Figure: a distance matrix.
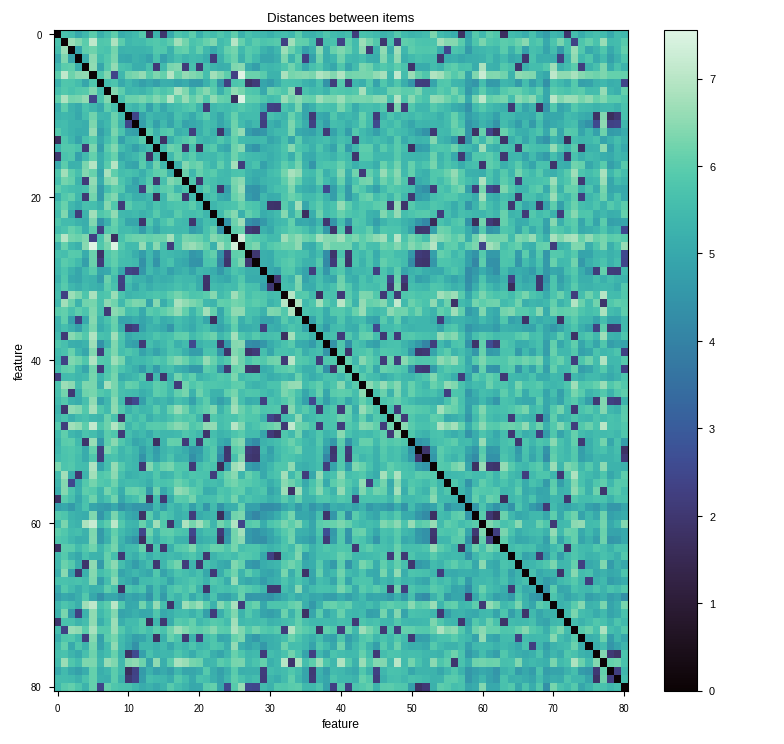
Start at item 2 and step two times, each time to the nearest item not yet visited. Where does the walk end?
55
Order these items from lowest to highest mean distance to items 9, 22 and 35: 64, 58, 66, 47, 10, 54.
66, 54, 64, 47, 58, 10
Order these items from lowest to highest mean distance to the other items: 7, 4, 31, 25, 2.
31, 4, 2, 7, 25
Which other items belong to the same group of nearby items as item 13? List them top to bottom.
0, 15, 42, 57, 63, 72
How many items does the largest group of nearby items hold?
9
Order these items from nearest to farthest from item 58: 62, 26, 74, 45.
62, 45, 74, 26
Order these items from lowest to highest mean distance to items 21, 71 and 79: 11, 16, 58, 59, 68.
68, 11, 58, 59, 16
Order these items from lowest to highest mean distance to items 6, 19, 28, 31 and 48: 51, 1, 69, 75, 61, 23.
51, 23, 61, 69, 1, 75
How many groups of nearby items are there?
16
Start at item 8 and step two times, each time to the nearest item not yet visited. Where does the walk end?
5
